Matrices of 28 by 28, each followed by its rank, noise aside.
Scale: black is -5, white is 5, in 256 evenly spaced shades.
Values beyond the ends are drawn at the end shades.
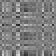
one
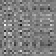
two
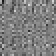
three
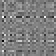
two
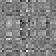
three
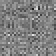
four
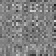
three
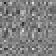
three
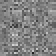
four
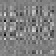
two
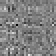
four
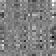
three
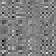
three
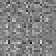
four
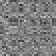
four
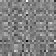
three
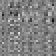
three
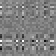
one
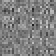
three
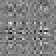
two
